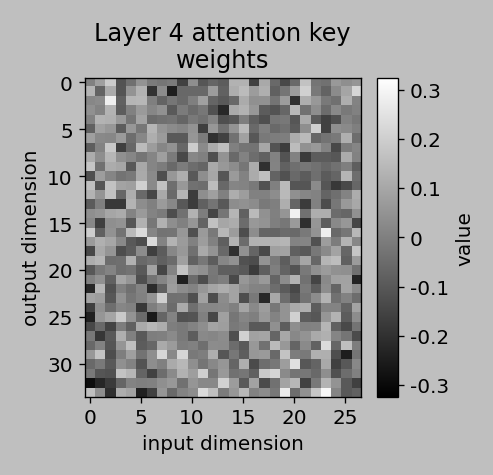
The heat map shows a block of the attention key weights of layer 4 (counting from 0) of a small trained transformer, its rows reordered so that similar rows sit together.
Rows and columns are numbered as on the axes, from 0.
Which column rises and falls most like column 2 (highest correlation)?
5
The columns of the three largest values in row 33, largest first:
23, 19, 11
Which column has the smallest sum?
24
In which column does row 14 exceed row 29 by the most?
20
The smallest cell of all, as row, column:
32, 0
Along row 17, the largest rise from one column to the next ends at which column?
6
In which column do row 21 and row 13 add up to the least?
9
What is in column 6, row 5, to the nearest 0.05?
0.15
